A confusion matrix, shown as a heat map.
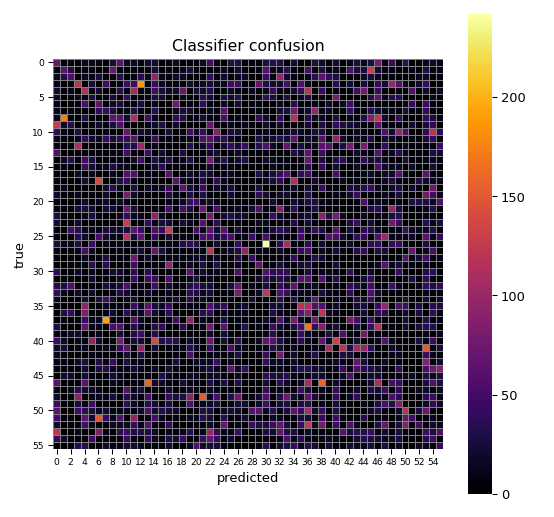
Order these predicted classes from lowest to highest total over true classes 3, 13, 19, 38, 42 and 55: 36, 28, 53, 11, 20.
28, 20, 11, 53, 36
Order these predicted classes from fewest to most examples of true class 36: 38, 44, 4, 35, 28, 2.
28, 44, 2, 35, 4, 38
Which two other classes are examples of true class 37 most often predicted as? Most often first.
7, 19
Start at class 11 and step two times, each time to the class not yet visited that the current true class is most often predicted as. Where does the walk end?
14
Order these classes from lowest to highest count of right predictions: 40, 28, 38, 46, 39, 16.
39, 28, 16, 38, 46, 40
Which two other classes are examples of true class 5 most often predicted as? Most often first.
40, 46
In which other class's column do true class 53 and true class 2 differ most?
0
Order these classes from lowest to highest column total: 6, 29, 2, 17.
2, 17, 29, 6
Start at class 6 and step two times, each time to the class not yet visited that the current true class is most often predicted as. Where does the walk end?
34
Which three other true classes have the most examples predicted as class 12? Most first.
3, 41, 25
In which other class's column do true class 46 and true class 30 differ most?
38
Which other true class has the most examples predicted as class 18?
4
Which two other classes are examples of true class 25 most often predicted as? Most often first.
10, 47
